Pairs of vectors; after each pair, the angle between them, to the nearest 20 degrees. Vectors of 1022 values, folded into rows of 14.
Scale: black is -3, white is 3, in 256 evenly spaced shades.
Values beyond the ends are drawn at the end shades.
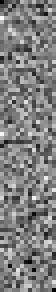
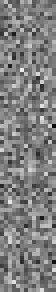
100 degrees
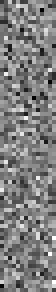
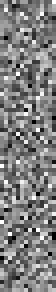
120 degrees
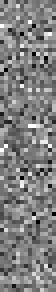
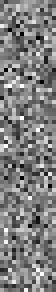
60 degrees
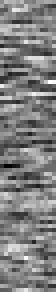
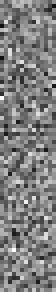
80 degrees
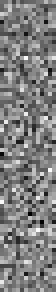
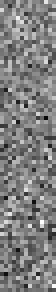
100 degrees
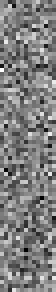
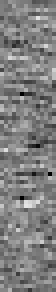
120 degrees
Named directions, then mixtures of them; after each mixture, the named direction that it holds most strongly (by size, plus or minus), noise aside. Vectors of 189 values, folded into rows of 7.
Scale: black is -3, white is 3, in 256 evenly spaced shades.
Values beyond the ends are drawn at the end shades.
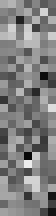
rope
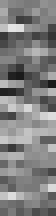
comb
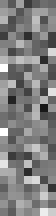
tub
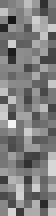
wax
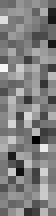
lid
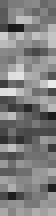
comb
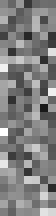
tub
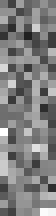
tub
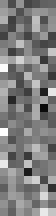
tub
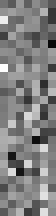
lid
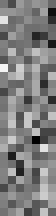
lid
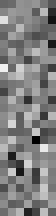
lid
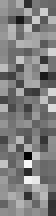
rope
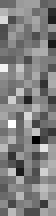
lid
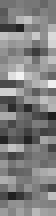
comb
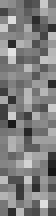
wax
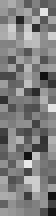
rope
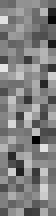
lid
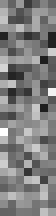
tub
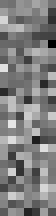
lid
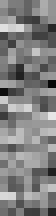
comb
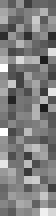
tub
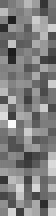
wax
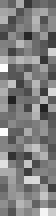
tub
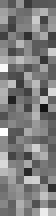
tub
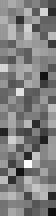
rope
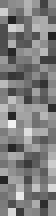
wax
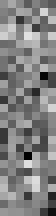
rope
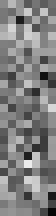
rope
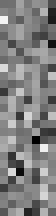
lid
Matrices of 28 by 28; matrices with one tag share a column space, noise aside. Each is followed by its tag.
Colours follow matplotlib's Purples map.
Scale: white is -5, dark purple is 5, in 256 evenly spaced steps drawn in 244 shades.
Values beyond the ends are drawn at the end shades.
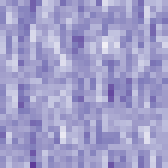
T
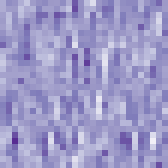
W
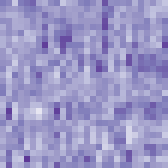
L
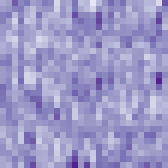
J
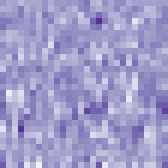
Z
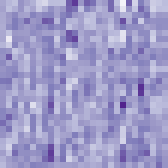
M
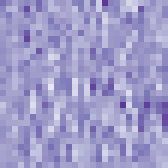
M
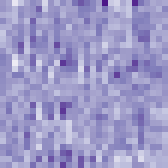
L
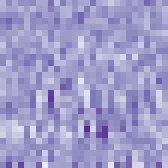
Z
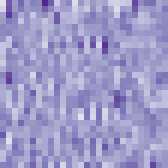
J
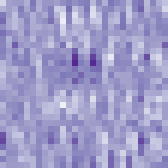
W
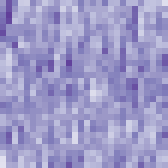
T
